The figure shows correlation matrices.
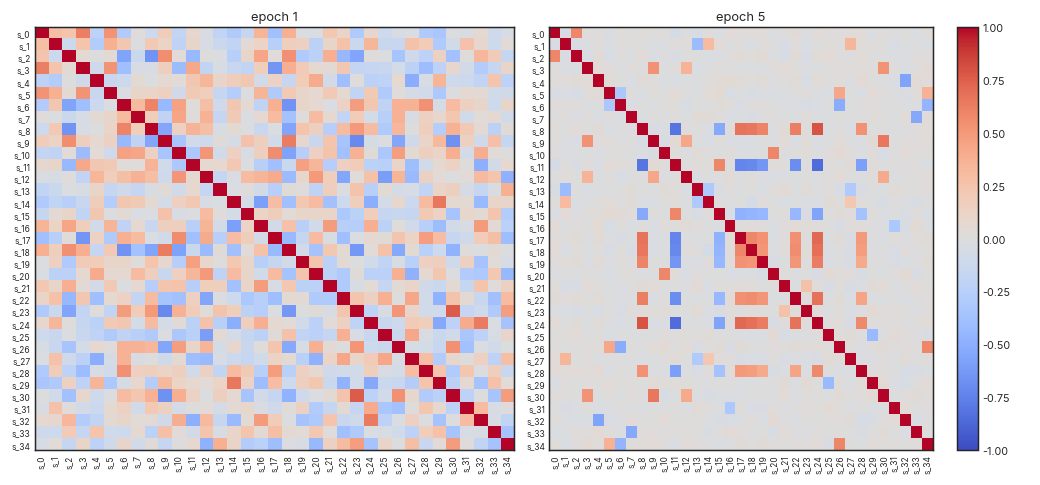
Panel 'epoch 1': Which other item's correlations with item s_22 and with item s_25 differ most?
s_8
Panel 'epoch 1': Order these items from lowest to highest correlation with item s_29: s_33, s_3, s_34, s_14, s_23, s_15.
s_3, s_23, s_34, s_15, s_33, s_14
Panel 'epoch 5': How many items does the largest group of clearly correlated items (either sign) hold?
9
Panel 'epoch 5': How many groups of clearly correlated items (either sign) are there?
11
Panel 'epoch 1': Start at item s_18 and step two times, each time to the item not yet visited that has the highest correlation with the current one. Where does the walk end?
s_2
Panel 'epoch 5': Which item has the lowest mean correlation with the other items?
s_11
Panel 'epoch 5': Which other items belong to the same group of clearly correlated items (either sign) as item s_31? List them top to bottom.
s_16
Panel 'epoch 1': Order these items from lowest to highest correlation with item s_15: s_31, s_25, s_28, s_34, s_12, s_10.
s_34, s_25, s_10, s_31, s_28, s_12
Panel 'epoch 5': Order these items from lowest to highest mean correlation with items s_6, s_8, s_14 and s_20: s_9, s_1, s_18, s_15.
s_15, s_9, s_1, s_18
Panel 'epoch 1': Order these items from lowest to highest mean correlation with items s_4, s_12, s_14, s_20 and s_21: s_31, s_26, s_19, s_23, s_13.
s_31, s_13, s_23, s_19, s_26
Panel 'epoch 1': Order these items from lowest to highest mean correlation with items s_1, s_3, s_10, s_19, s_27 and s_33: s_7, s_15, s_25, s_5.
s_25, s_15, s_7, s_5
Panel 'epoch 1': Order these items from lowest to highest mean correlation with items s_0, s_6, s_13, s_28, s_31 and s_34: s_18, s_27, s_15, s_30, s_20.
s_20, s_18, s_15, s_30, s_27
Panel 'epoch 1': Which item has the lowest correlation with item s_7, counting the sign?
s_18
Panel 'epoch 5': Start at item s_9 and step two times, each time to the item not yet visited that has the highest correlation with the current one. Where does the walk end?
s_3
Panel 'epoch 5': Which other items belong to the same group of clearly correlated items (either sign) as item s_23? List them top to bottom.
s_21
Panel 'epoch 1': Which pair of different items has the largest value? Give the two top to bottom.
s_23, s_30
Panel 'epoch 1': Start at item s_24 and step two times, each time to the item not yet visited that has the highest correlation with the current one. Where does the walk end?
s_16
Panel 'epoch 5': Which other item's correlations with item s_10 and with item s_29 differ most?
s_20
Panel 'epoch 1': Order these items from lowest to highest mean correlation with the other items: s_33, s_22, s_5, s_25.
s_25, s_22, s_33, s_5
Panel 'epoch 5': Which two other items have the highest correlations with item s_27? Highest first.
s_1, s_14
